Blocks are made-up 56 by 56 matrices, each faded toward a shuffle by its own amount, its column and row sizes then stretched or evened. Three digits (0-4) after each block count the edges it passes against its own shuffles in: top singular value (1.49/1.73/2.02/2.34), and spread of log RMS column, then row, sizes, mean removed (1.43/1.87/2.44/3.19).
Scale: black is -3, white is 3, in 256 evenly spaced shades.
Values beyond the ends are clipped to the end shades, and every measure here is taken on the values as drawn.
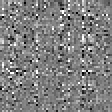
3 3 1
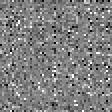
1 2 1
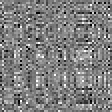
4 3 2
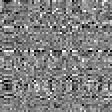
4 0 3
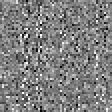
2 3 0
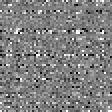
1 1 4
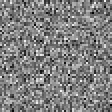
3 1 0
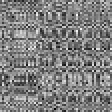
4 0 3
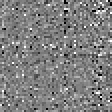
0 3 1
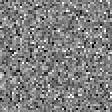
0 0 0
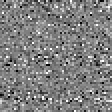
0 0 2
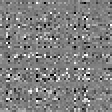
2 3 4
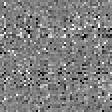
3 1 2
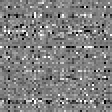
3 1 4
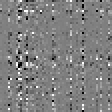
3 4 2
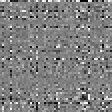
3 3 4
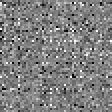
0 2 3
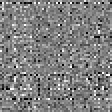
3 2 3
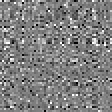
4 1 2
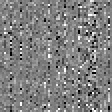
1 4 0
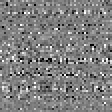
2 0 4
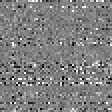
0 1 4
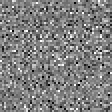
3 0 1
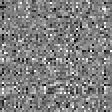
3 2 3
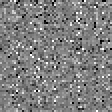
0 2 1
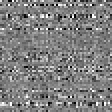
3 1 4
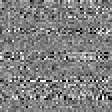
3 0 4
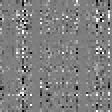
2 4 3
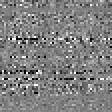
1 1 4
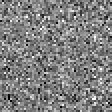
1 1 0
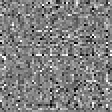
3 2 2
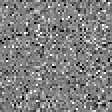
3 0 0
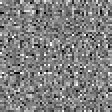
3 0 2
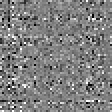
0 3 3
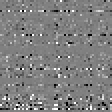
3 2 4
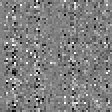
0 3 1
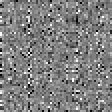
3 3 0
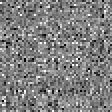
3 0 1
